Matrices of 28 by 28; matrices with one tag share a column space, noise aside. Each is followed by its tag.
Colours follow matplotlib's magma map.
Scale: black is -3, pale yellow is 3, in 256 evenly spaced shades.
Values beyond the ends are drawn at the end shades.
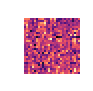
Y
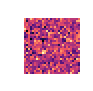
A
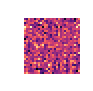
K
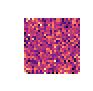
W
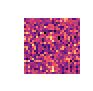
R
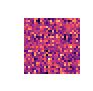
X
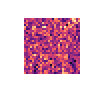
K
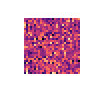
W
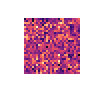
K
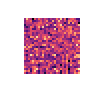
K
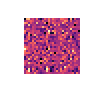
R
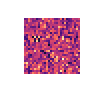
Y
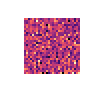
W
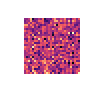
W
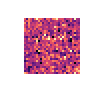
Y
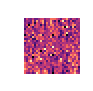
X
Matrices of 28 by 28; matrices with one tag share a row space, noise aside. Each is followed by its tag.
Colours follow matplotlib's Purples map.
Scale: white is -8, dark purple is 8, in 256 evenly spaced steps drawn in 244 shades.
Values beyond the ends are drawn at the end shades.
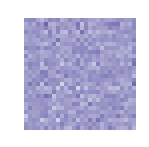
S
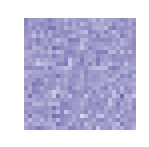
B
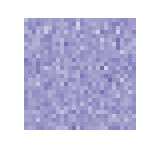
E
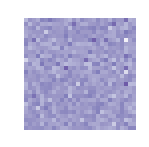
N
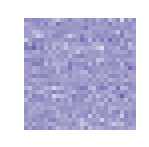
B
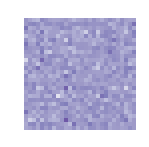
N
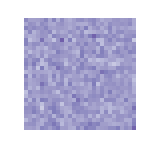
S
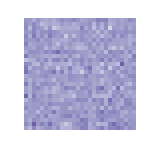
B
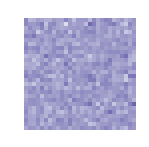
N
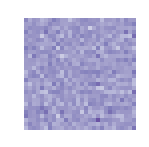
S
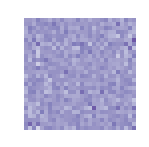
E
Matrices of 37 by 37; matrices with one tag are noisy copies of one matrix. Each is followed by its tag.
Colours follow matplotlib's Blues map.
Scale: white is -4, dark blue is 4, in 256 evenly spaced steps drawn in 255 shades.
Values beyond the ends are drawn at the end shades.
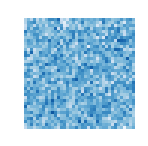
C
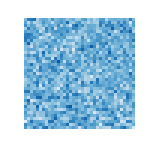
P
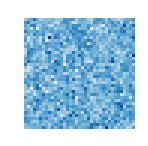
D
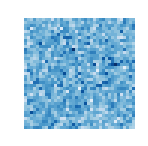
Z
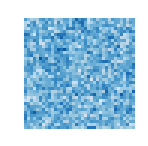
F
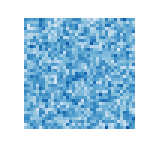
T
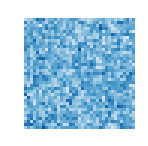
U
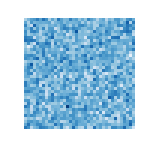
P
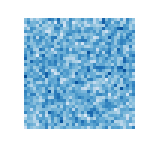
C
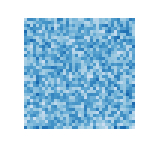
P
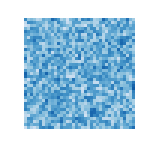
C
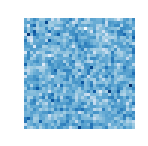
D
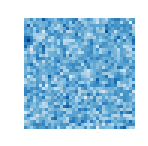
P
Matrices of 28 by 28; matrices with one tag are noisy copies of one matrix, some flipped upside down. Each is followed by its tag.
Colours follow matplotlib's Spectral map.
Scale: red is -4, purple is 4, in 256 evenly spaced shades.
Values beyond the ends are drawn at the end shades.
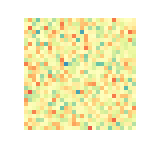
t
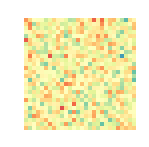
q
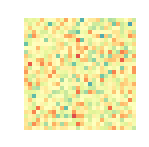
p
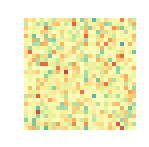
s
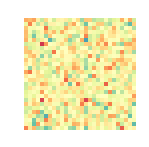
s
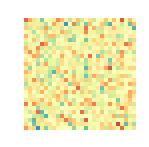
s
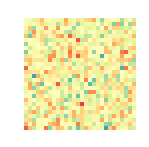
p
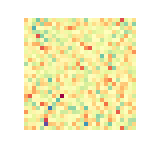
s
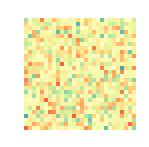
p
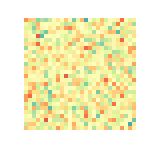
s
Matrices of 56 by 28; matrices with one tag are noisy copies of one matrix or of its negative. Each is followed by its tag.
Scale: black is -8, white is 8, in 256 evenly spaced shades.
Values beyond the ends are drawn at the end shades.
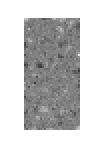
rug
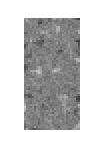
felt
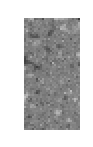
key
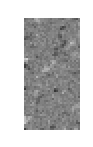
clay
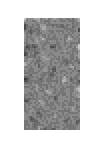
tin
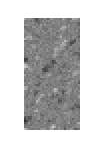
clay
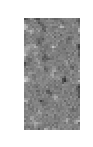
tin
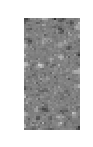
rug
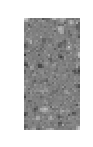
rug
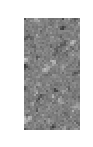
clay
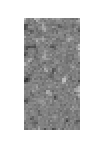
tin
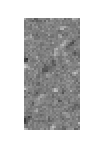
clay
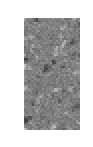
clay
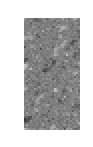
clay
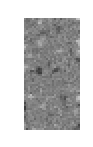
felt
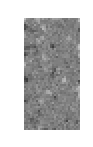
tin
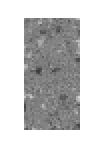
felt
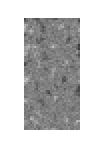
tin
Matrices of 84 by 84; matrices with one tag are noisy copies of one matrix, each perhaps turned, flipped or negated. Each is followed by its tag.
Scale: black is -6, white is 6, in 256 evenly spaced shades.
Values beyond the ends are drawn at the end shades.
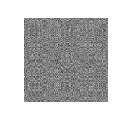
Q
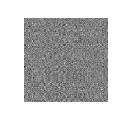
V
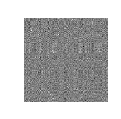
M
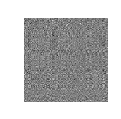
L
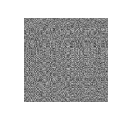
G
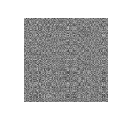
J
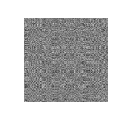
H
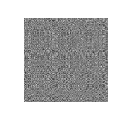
L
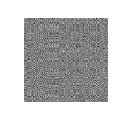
M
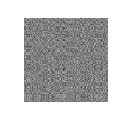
J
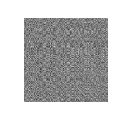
G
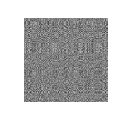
M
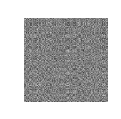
J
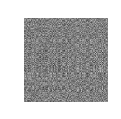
G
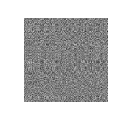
J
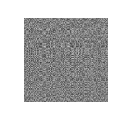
G
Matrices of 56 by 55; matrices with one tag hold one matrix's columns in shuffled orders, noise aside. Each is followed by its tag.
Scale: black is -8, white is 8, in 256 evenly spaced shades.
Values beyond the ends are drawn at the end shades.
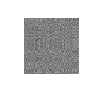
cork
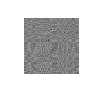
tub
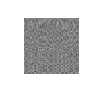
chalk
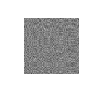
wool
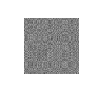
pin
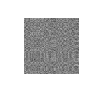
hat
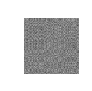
cork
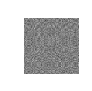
wool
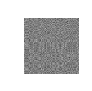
tub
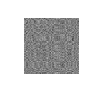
pin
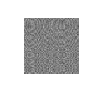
chalk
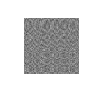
chalk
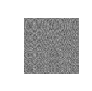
chalk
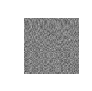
chalk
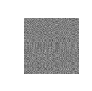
tub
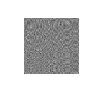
chalk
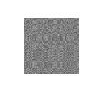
pin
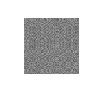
cork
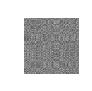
pin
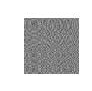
chalk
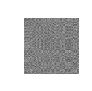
cork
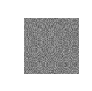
wool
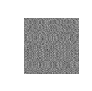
pin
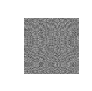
wool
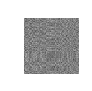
hat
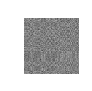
hat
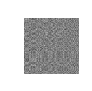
hat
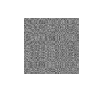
pin
